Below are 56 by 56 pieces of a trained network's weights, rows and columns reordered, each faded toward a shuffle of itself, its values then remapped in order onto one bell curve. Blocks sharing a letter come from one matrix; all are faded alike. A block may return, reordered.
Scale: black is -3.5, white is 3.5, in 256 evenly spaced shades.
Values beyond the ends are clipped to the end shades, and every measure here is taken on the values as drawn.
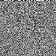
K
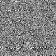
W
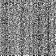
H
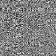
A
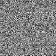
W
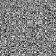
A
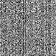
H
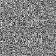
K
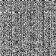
H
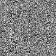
K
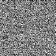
K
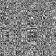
A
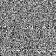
W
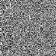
K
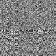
A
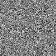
W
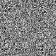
K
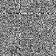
K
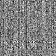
H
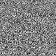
W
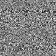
W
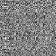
A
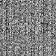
H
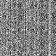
H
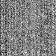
H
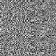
A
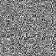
A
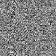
K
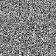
K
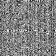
H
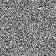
W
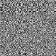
A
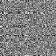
A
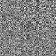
A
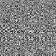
A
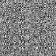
A
